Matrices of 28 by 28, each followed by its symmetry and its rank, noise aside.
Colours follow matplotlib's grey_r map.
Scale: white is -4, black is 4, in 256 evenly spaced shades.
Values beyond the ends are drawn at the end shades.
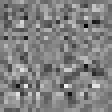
no symmetry, rank four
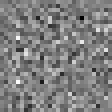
antisymmetric, rank six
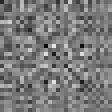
symmetric, rank three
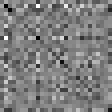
symmetric, rank three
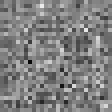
no symmetry, rank six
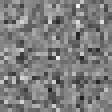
symmetric, rank six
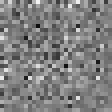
symmetric, rank six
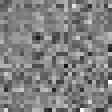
symmetric, rank four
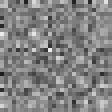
symmetric, rank four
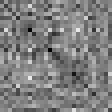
symmetric, rank three
